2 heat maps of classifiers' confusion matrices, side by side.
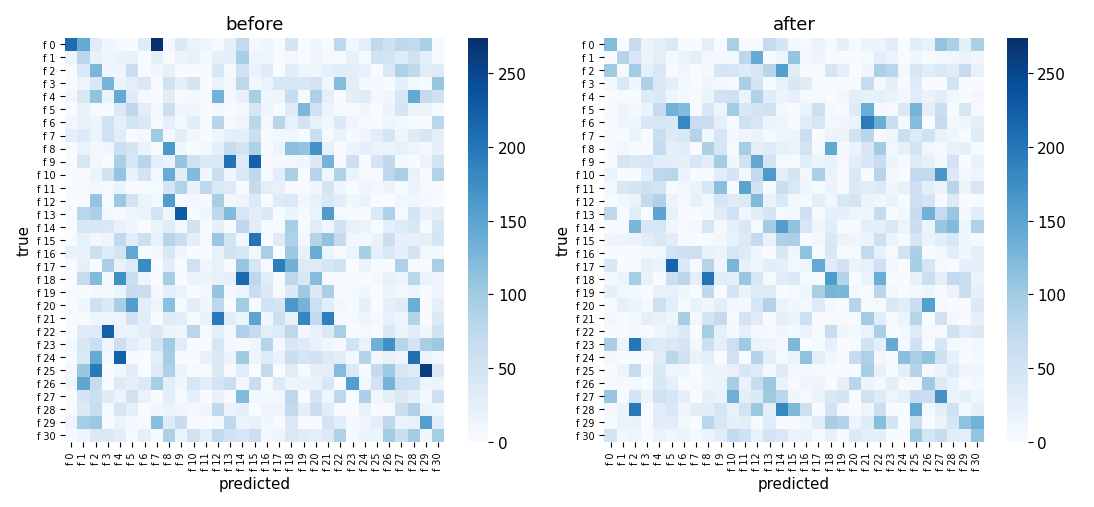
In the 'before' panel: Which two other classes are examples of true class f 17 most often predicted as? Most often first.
f 6, f 18
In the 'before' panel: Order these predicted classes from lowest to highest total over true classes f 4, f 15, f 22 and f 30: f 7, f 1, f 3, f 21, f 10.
f 7, f 1, f 10, f 21, f 3
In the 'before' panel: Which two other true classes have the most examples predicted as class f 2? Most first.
f 25, f 24
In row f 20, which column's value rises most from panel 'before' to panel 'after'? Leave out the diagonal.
f 26
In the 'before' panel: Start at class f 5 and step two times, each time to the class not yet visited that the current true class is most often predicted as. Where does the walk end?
f 12
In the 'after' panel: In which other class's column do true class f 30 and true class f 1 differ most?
f 12
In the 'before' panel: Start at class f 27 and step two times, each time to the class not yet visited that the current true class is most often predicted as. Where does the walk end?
f 18
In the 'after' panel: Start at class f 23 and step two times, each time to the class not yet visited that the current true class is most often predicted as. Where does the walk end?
f 14
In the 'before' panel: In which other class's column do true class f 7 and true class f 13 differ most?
f 9
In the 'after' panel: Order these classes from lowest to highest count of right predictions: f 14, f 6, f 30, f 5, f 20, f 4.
f 4, f 20, f 30, f 5, f 14, f 6
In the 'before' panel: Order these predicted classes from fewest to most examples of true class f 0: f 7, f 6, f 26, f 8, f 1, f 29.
f 8, f 6, f 26, f 29, f 1, f 7
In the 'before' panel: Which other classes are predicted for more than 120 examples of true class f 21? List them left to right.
f 12, f 15, f 19
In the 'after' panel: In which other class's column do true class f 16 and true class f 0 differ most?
f 27
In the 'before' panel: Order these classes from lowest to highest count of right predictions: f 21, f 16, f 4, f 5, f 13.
f 5, f 16, f 13, f 4, f 21
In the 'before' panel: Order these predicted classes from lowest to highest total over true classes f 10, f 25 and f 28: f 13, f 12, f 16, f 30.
f 13, f 16, f 30, f 12
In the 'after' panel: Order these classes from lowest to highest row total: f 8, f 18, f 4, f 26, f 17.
f 4, f 26, f 8, f 17, f 18
